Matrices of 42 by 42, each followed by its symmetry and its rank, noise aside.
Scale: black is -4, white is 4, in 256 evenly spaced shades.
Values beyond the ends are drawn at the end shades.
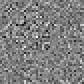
symmetric, rank seven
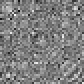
symmetric, rank seven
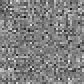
no symmetry, rank eight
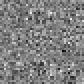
no symmetry, rank seven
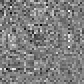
no symmetry, rank six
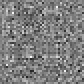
no symmetry, rank eight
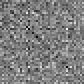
symmetric, rank six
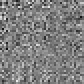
antisymmetric, rank six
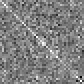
symmetric, rank eight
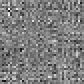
no symmetry, rank eight
